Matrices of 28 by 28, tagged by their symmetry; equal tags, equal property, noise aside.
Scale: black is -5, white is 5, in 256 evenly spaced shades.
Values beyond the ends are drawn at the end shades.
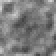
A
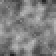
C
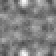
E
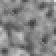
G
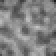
G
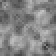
A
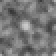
A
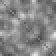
A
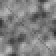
C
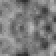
E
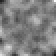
G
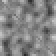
C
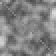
C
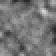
G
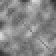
A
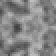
E
